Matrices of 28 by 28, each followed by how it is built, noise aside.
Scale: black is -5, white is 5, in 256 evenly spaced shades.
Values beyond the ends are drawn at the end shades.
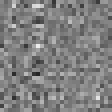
low rank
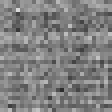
blocks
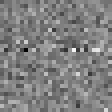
uneven rows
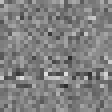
uneven rows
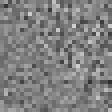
upper triangular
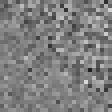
upper triangular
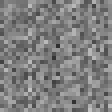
repeating rows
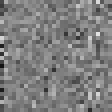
uneven columns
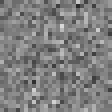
uneven columns
